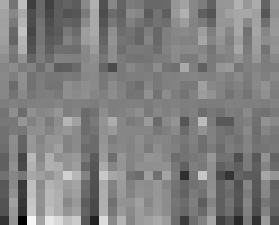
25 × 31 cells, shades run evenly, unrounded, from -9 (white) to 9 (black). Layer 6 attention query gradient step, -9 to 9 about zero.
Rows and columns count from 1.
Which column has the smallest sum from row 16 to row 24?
4
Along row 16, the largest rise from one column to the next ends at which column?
3
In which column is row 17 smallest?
7
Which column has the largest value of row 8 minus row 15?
13
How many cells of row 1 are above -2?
25
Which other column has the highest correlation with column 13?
23
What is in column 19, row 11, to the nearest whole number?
-1
